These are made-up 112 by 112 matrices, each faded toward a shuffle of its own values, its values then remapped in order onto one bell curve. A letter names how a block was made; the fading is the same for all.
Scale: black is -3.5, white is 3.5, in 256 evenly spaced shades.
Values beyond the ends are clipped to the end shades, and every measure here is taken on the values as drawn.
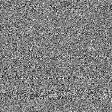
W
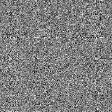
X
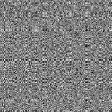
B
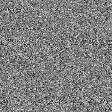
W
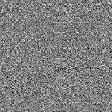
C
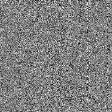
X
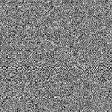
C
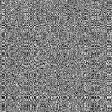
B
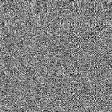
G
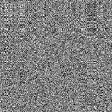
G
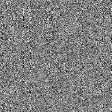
X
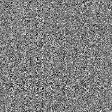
X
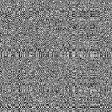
B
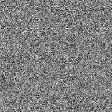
C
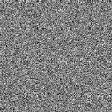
G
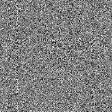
X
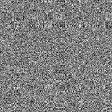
G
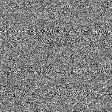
W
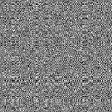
B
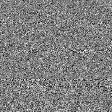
W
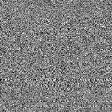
C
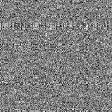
C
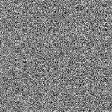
G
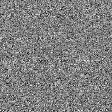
W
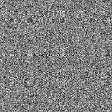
C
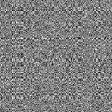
B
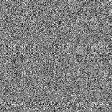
C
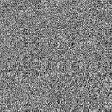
G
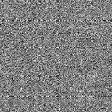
C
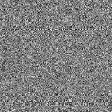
C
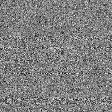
W
